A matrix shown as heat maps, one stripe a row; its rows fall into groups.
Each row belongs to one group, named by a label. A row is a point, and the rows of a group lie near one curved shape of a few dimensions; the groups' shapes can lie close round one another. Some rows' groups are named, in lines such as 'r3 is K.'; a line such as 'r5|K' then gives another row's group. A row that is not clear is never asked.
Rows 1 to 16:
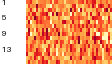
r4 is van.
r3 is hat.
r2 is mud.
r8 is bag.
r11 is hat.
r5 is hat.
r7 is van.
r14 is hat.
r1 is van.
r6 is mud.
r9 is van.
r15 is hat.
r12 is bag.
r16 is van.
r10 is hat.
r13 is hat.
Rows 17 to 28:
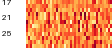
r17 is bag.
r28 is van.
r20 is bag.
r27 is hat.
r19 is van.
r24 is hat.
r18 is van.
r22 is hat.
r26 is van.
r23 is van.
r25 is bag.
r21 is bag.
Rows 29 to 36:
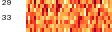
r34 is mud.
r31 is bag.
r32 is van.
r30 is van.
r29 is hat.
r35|hat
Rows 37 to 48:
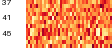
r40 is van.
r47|mud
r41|van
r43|mud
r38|mud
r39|bag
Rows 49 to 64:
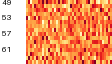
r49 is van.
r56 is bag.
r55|bag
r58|van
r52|hat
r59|hat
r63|bag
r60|hat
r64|van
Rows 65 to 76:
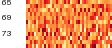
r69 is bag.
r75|hat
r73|bag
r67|bag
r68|hat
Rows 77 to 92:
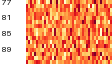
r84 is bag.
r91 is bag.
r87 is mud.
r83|bag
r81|bag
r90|hat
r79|hat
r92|hat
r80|hat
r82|van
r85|bag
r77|hat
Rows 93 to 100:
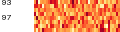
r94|hat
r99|van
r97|mud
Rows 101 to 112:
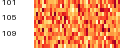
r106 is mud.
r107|van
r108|hat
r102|bag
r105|van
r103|hat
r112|hat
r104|bag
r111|hat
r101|hat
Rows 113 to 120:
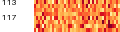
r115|hat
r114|hat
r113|bag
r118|hat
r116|hat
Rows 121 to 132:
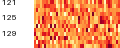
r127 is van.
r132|mud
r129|hat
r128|hat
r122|bag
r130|bag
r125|hat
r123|mud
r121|bag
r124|bag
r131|mud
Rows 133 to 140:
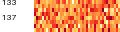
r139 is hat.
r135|van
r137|mud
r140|hat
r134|hat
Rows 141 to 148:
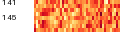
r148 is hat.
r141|van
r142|bag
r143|bag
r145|bag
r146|mud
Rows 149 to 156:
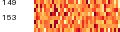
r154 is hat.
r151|hat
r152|bag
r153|van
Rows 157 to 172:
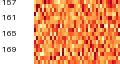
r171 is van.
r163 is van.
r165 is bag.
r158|mud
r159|bag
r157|mud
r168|van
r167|mud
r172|hat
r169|bag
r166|bag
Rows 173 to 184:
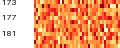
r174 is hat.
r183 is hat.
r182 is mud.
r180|van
